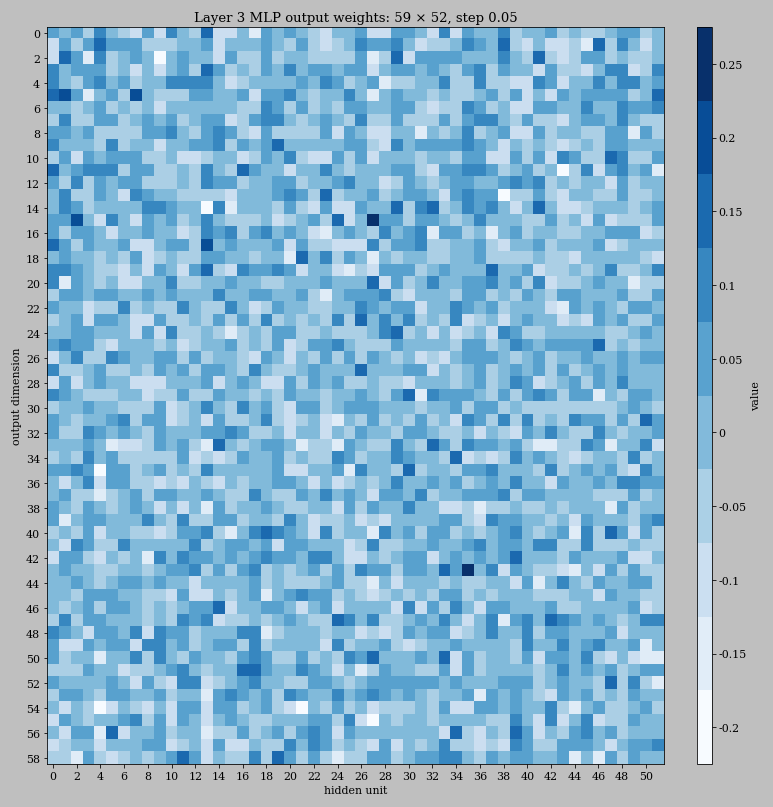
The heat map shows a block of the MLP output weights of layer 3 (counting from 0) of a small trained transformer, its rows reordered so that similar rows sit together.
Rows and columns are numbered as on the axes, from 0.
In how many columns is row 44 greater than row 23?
20
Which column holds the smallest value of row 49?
50
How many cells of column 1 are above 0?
24
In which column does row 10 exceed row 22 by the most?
43
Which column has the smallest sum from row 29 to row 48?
8
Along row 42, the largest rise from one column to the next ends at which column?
9
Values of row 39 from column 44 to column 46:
-0.1 0.05 0
